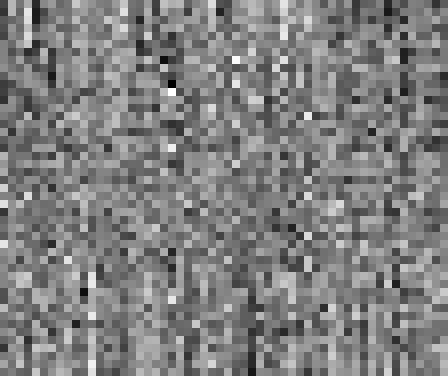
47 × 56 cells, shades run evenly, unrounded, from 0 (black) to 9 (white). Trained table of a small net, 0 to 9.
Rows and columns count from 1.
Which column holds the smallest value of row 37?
11
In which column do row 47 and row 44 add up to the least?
32
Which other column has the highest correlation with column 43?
51
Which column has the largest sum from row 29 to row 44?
12
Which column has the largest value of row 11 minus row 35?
30
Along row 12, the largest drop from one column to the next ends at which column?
23
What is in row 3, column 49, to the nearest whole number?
3
